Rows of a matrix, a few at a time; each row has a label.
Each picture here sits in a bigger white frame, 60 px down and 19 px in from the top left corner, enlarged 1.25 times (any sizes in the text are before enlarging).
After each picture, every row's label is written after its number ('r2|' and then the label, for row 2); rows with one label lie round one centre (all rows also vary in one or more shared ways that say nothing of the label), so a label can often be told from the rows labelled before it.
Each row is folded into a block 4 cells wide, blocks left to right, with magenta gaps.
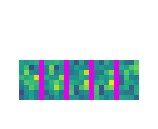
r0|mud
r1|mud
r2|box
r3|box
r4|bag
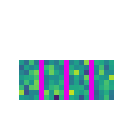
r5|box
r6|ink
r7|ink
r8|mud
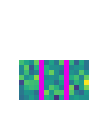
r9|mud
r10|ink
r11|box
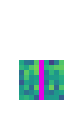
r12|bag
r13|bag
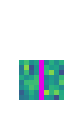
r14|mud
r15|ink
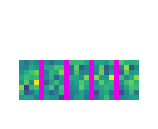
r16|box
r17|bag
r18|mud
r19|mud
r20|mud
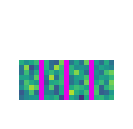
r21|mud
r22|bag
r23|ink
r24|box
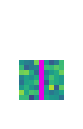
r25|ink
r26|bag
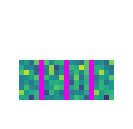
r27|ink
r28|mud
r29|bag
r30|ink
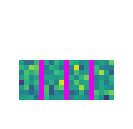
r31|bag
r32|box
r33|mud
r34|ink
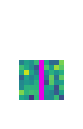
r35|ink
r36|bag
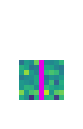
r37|ink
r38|ink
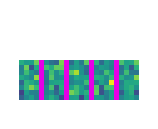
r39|mud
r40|bag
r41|ink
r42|box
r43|mud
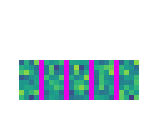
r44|ink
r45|mud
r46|mud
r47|bag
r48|ink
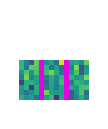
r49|bag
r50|ink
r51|mud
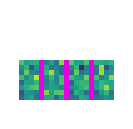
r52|mud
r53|ink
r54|mud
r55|mud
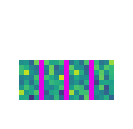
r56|ink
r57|mud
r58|ink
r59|bag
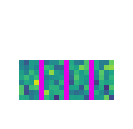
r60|box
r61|ink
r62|bag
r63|bag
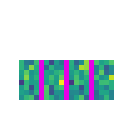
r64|bag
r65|box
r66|bag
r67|mud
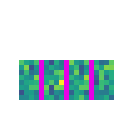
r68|mud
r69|box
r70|mud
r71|bag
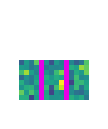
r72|ink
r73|box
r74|bag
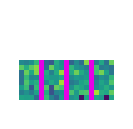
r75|bag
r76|box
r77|ink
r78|ink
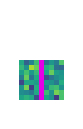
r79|bag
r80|ink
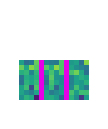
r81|bag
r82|bag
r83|ink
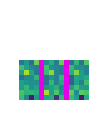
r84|ink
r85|ink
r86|ink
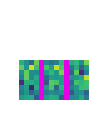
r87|bag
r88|bag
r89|mud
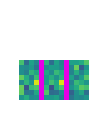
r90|box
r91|box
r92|mud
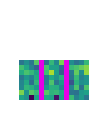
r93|ink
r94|ink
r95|bag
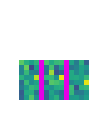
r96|mud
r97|mud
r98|box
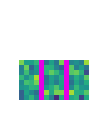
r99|mud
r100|ink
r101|ink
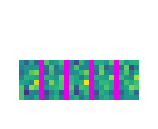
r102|box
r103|mud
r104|box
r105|mud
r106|mud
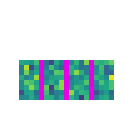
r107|mud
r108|box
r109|ink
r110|mud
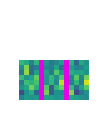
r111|mud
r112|box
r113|box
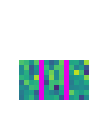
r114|mud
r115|bag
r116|ink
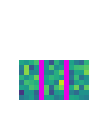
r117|mud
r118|box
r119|bag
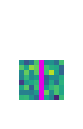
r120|bag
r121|ink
